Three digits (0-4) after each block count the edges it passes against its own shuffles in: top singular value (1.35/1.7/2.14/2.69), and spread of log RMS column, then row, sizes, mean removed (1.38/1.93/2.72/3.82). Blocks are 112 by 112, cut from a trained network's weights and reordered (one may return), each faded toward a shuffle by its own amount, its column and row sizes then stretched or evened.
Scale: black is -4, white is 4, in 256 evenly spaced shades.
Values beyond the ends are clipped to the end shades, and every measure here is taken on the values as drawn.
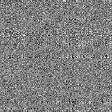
2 0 3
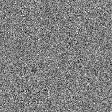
0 1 1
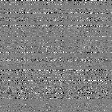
1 2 4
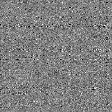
2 1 3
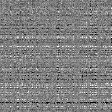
4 3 3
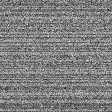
4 0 0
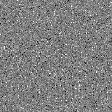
2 1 0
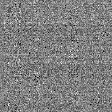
1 3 0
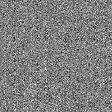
1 2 0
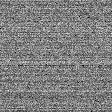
3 0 1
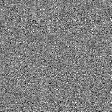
2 1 2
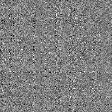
0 3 2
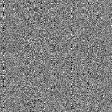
3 3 0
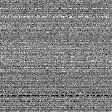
4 1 3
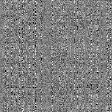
1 4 0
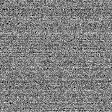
2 1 2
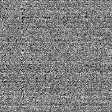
2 2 1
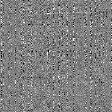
0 4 2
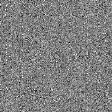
0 2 1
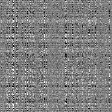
4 4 1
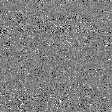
0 1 3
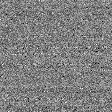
0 0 2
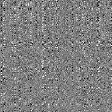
3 3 2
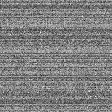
4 0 0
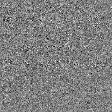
0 1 2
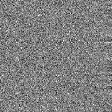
3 1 1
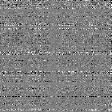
2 3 4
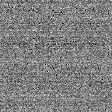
1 1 2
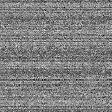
4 2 1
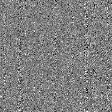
0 3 1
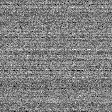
3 1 2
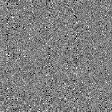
3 2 1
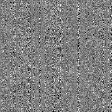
0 4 0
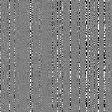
4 4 0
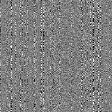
3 4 0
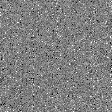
1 2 0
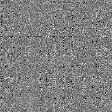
0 3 2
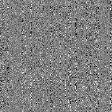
0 4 1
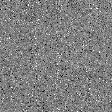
1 1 0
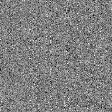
0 2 0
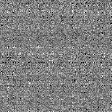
1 3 2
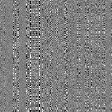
4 4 0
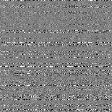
2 1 4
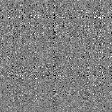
1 3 3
